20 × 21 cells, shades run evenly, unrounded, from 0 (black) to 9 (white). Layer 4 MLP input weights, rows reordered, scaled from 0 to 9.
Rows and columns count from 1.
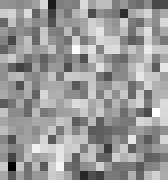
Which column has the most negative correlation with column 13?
9
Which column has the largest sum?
21
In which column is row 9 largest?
18
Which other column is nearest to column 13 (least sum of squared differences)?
14
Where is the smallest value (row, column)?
19, 2
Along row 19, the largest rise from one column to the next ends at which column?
3
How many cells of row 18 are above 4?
15
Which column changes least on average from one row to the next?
8
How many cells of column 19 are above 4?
16
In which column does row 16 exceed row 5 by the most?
17
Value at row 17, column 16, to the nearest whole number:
7
